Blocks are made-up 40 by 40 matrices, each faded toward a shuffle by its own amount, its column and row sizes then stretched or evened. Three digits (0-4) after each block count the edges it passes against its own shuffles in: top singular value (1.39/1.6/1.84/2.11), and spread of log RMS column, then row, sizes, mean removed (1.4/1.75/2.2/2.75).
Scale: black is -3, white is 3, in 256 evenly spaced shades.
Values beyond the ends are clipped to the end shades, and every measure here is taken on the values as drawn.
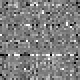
3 1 3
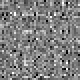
3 1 2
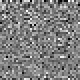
3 0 2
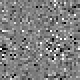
2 2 2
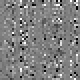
1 4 1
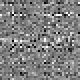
3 2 3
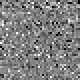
0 0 2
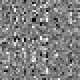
2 3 0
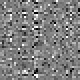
4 3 1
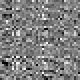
4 2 3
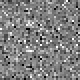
0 0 0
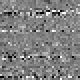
3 0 4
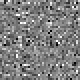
2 2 2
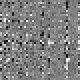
0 4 3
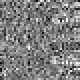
3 2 1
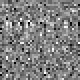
2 2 1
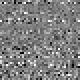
0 0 4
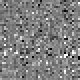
1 3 1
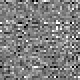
3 1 2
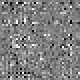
2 3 3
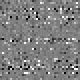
1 0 4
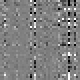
4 4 2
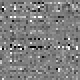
2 2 3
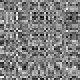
4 2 3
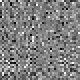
4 1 1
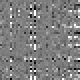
3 4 2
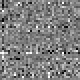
0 2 3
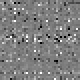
0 3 3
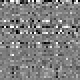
4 1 4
